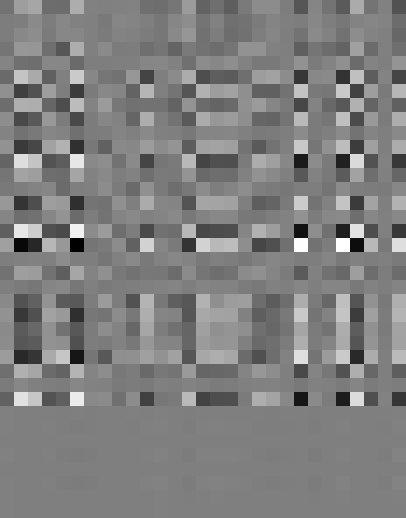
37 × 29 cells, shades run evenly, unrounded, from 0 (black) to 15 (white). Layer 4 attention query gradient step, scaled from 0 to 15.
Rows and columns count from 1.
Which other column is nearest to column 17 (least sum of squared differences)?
4
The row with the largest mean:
26
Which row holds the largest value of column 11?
18
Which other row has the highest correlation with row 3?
2
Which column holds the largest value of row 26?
22
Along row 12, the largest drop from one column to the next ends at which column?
27
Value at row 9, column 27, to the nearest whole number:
9
